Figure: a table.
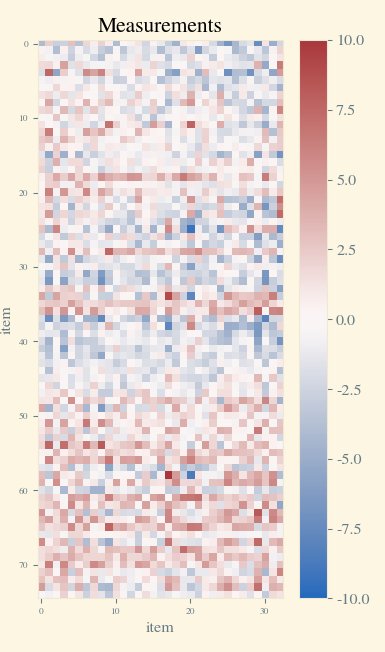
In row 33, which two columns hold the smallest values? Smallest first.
32, 24
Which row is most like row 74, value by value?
47
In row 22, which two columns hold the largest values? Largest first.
32, 29
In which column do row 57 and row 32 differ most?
3
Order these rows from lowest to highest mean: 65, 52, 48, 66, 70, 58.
66, 58, 52, 48, 70, 65
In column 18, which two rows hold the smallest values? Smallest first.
4, 0
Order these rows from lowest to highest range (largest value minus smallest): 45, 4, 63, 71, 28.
45, 28, 71, 63, 4
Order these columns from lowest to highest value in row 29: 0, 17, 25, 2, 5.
5, 25, 0, 17, 2
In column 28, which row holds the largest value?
25
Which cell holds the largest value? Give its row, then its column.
58, 17
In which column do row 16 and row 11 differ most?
20
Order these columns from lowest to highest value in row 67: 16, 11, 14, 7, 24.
16, 11, 14, 7, 24
